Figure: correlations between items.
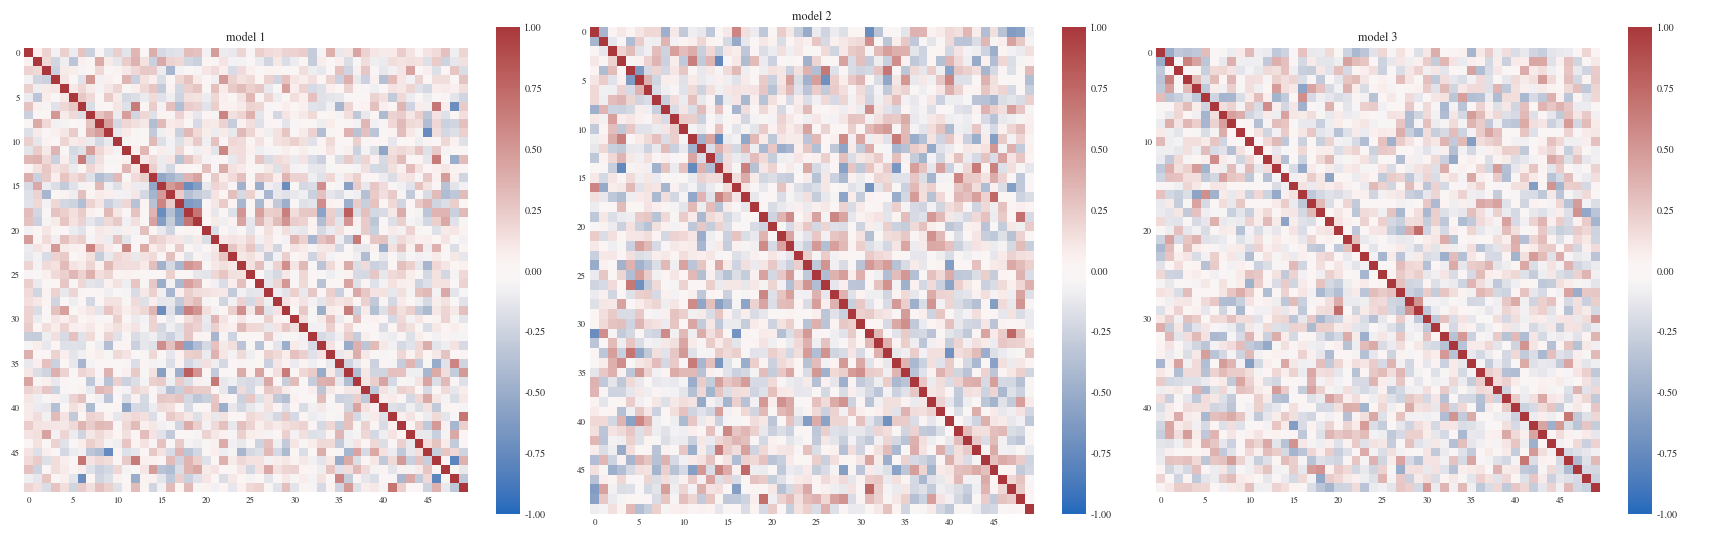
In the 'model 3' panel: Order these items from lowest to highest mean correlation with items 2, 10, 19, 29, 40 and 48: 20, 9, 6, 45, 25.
9, 45, 6, 25, 20
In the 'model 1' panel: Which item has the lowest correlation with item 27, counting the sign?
16
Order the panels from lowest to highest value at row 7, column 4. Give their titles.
model 3, model 1, model 2
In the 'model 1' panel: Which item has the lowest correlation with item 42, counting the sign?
48
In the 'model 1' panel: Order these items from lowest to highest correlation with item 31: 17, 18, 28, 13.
17, 13, 28, 18
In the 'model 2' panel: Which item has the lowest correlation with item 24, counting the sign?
40
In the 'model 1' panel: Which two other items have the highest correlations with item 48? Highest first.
35, 43
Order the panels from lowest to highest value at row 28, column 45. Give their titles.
model 2, model 1, model 3
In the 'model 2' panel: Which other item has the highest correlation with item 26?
4
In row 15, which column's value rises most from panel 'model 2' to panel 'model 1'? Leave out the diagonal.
1
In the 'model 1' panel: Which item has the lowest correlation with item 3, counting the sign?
40
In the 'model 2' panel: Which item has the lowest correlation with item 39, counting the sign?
3
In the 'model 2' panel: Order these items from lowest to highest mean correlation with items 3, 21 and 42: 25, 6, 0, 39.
39, 25, 6, 0
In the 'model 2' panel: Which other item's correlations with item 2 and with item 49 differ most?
35
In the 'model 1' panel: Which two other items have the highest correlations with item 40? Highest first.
37, 21
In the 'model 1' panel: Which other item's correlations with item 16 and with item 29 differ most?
15
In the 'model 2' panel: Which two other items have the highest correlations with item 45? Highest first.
17, 14
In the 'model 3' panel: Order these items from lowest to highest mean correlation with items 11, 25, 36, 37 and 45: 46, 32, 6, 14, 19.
46, 14, 32, 6, 19
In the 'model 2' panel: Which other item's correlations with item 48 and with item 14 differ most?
28
